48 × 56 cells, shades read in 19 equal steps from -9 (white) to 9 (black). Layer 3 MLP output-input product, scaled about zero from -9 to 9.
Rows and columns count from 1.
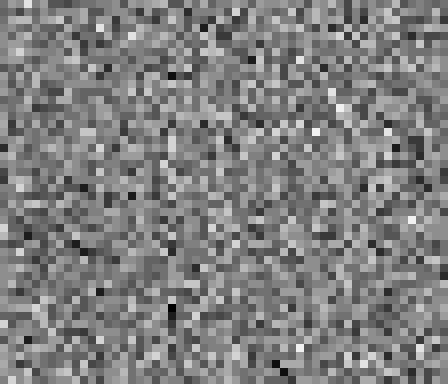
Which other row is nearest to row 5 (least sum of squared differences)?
1
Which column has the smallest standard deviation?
34
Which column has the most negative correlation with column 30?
13
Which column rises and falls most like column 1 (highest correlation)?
53
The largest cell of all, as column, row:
22, 39
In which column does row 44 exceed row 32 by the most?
3
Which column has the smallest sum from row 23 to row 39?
44
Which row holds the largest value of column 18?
2
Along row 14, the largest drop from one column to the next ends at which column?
43
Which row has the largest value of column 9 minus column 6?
38
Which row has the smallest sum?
20
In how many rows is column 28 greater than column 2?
17
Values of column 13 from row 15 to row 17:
-2 0 0
